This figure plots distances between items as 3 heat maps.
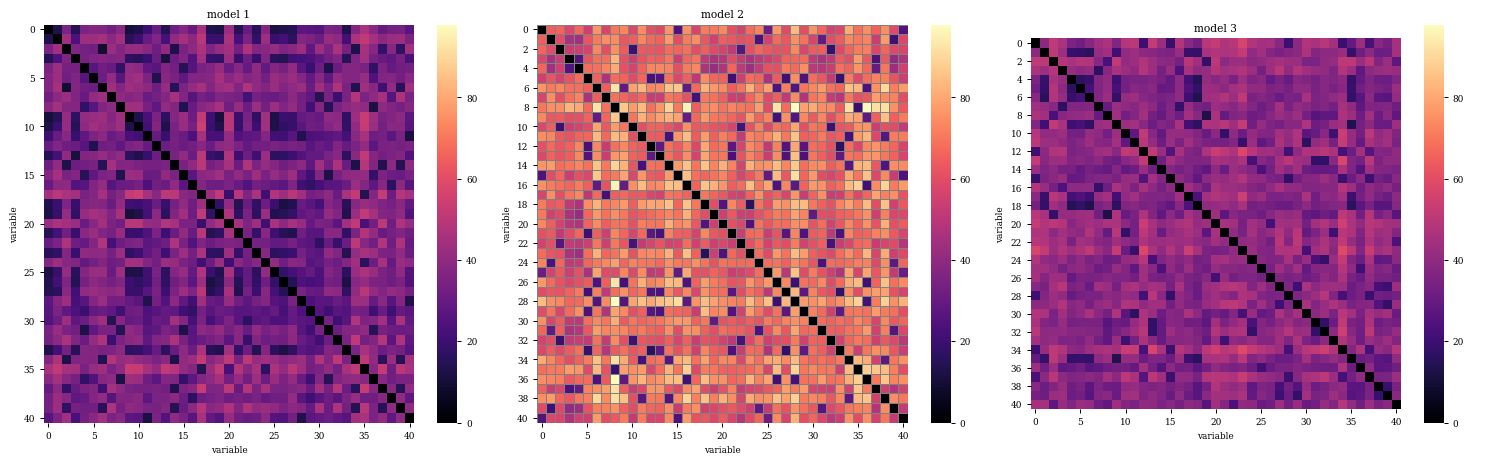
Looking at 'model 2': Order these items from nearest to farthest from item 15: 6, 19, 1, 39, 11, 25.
25, 39, 1, 19, 11, 6
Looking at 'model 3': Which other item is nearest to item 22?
40
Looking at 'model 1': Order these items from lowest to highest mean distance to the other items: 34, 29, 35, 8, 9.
29, 9, 8, 34, 35
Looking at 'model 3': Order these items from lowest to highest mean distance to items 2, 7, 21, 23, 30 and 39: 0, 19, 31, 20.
19, 31, 20, 0
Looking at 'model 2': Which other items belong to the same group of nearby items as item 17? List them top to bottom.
7
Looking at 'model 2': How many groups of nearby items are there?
11
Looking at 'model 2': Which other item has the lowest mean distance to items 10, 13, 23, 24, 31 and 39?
1
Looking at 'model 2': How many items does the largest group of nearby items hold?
7
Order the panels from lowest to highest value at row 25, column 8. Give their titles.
model 3, model 1, model 2
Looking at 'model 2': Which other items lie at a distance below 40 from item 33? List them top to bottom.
5, 12, 13, 21, 27, 29
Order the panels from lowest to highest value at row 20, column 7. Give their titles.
model 1, model 3, model 2
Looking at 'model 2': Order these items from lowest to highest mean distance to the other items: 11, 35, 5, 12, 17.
5, 12, 17, 11, 35
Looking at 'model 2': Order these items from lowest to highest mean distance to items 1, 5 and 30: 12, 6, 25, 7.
12, 25, 7, 6
